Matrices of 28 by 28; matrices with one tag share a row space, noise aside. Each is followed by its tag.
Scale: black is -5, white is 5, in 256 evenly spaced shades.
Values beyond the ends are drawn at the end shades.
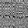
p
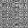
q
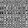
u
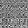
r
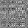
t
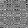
u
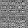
t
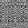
r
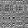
p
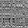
p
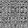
r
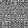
r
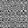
r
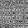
p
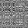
p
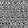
r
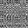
u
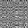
q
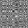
q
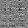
t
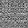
r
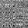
p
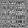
t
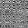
p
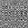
r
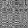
q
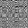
q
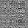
t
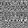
r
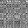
u
